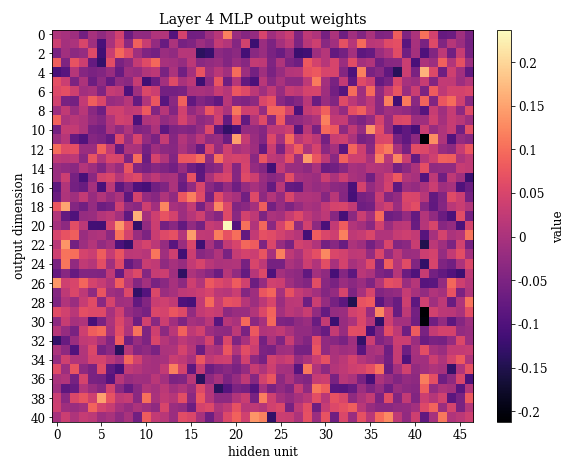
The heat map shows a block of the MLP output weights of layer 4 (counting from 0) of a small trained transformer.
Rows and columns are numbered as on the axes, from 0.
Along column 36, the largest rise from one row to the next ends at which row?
29
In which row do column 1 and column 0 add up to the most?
18
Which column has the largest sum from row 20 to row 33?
19
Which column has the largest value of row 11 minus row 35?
20
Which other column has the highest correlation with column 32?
23
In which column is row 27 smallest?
9
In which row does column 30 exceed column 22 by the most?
37
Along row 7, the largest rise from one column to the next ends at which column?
39
